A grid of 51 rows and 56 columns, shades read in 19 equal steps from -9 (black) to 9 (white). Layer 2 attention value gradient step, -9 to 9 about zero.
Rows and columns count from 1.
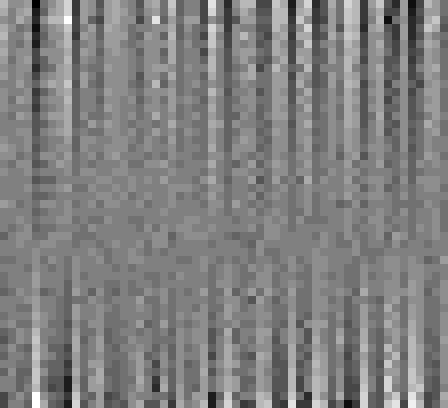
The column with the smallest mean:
5
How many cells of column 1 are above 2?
5
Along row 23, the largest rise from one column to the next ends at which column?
39
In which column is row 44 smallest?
9
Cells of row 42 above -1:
33
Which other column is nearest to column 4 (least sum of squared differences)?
16
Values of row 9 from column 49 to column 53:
-3 -2 2 -4 0
